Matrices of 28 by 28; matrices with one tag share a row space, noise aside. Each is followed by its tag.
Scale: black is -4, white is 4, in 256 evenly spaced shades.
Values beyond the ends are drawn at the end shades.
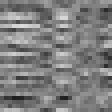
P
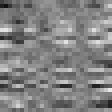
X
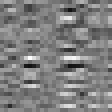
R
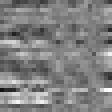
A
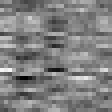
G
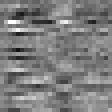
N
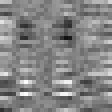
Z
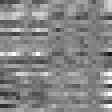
A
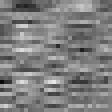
G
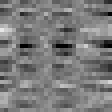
Z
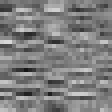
G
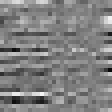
A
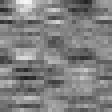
G
